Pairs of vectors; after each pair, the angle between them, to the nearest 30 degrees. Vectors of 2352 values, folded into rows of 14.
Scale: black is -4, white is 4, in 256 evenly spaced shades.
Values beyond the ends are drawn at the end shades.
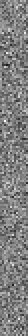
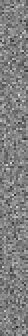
60 degrees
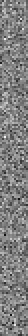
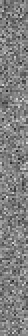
90 degrees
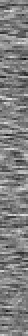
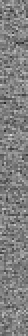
120 degrees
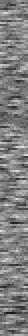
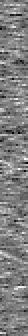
90 degrees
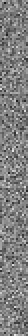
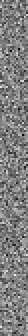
90 degrees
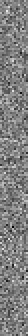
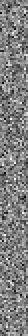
120 degrees
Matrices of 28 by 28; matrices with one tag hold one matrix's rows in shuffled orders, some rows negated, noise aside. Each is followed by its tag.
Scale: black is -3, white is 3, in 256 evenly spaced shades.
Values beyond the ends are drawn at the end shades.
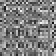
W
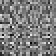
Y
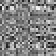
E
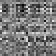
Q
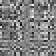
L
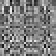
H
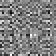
Y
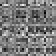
Q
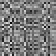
H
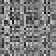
H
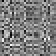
H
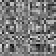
E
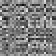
Q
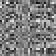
E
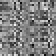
L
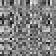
Y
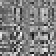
L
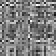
E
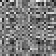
E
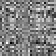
E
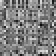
W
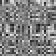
E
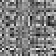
E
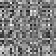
Y
